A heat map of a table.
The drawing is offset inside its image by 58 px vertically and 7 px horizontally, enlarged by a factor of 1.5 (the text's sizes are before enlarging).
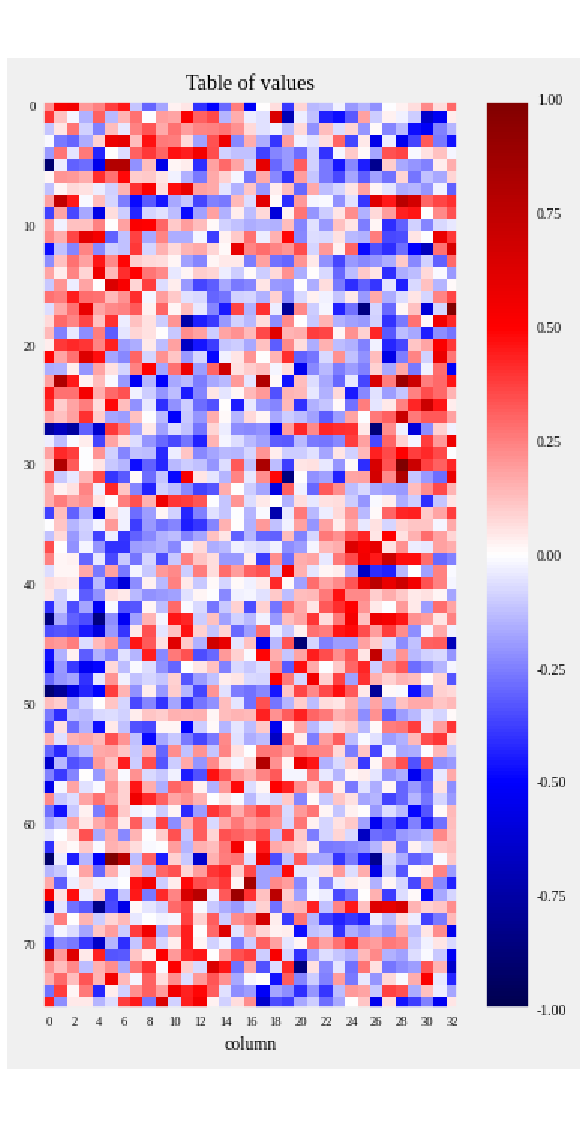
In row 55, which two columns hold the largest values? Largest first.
17, 20
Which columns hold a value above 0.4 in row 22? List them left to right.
8, 11, 14
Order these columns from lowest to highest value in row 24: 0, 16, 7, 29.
7, 16, 29, 0
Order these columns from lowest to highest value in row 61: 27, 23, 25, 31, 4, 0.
25, 27, 4, 0, 23, 31
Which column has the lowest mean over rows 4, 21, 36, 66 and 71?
20
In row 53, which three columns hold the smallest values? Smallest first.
18, 8, 12
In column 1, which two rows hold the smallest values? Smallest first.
49, 27
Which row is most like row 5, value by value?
63
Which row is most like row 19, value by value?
51
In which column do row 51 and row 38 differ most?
27
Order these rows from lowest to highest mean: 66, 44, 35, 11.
35, 44, 11, 66
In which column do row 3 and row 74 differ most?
28
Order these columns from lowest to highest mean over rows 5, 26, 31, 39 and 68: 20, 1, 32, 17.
1, 20, 32, 17
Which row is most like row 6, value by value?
13
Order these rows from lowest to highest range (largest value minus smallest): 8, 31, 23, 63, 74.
74, 8, 23, 31, 63
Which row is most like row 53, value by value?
32
